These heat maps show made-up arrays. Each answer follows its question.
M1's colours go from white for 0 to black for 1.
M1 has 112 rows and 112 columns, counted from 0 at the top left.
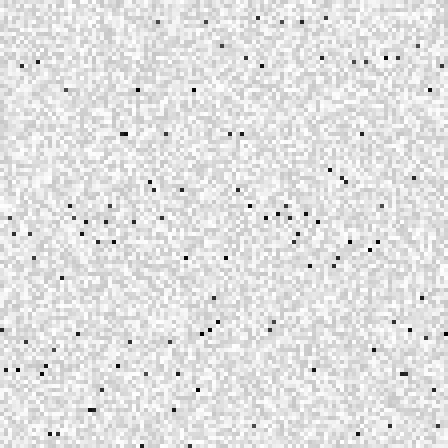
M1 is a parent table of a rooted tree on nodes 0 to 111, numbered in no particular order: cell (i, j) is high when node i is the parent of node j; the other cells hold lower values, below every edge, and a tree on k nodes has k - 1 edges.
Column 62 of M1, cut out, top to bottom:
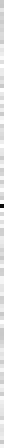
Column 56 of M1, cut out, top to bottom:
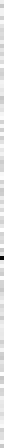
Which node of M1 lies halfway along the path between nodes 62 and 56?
4
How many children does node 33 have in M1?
6
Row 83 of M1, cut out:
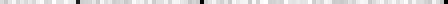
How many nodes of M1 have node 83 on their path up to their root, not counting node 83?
10
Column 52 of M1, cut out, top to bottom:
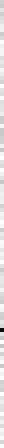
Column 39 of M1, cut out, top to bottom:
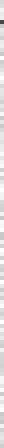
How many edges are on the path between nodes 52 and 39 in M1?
6
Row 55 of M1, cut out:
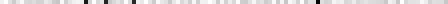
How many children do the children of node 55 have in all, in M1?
6
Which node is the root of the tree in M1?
58
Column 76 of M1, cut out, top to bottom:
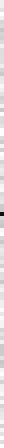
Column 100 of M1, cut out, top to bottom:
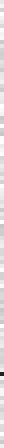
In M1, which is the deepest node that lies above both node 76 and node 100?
53
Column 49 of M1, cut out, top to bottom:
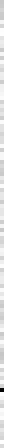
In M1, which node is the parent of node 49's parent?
106
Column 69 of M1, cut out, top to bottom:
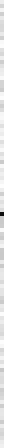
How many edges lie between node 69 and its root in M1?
3
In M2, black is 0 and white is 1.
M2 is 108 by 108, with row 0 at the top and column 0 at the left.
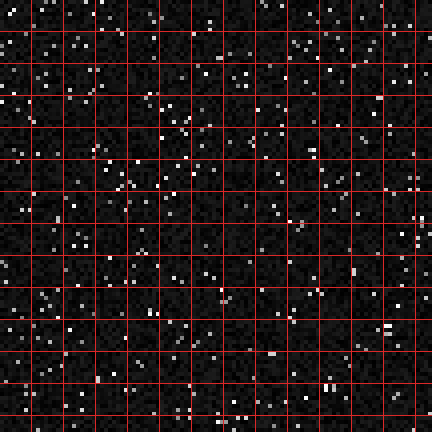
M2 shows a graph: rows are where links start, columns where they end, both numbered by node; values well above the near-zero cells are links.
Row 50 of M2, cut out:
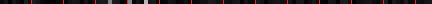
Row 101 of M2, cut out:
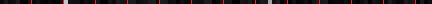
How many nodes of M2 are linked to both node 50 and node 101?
0
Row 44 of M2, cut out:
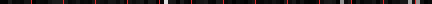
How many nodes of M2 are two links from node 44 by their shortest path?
7
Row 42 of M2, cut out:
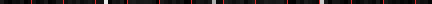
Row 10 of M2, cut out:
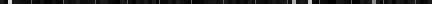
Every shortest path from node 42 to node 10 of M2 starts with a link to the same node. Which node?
node 80
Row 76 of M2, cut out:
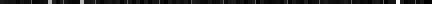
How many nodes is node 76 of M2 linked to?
3
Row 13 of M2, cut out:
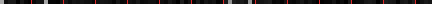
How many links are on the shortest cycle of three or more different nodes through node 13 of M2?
3
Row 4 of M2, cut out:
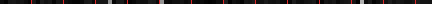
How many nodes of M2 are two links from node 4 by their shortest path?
4
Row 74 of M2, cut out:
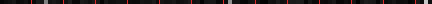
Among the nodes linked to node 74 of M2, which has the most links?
node 11
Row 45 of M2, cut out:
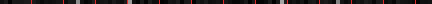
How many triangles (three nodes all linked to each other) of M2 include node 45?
0
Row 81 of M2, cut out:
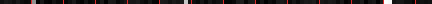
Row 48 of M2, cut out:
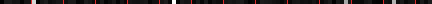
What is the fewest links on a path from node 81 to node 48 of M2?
2
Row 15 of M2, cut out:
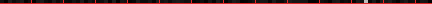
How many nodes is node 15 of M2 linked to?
1
